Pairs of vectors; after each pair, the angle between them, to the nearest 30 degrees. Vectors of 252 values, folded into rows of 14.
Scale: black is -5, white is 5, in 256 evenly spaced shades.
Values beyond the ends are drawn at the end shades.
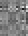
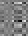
90 degrees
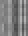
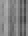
120 degrees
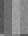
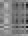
120 degrees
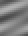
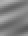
150 degrees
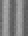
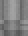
120 degrees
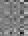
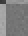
90 degrees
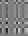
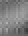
120 degrees
